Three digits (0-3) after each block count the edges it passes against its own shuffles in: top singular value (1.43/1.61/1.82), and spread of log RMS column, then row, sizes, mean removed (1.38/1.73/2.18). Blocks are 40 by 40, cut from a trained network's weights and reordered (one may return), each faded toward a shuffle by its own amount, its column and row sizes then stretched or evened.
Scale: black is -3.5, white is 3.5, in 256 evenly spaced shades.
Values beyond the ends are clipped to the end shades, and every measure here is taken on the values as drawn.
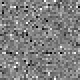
1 1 1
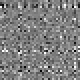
3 3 3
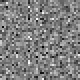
2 3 0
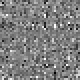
0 2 3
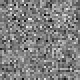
0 0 2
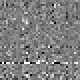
3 2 2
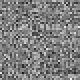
3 0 0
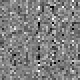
1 3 0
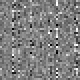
1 3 0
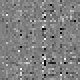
1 3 1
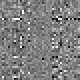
3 3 1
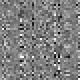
3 3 1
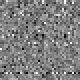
1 0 1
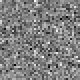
0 1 0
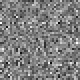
0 1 2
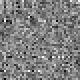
2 0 2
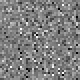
1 2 0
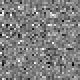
1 1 2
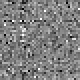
0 2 0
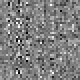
2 3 0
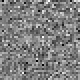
0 1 1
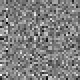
2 2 0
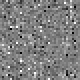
0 2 0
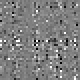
2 3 2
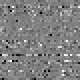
1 0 3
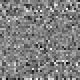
3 1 2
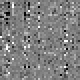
1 3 1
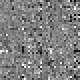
0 3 2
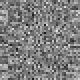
3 0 0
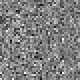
0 2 0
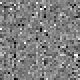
0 2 1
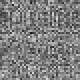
3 1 0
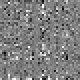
1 3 2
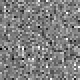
0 2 1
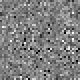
2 1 1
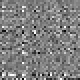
3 1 3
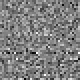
1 0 2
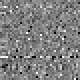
2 0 1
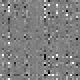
2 3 2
